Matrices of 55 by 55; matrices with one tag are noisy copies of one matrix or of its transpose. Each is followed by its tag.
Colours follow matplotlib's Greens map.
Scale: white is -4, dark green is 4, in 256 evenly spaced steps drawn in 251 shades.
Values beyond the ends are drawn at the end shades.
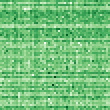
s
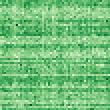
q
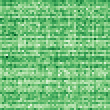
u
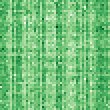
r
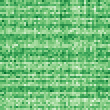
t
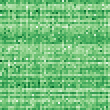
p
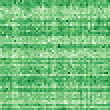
q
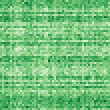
r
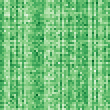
p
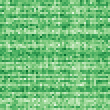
t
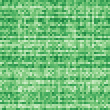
u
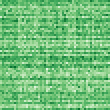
u
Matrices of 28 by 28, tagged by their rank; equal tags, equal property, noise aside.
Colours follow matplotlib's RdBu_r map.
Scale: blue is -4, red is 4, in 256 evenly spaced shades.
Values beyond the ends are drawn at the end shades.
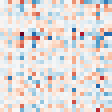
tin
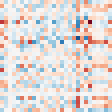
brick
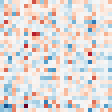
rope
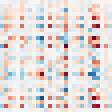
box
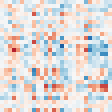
brick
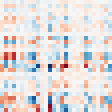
box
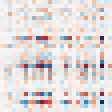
box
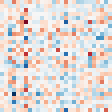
rope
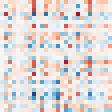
brick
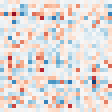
rope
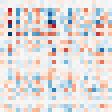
brick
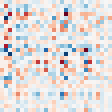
tin
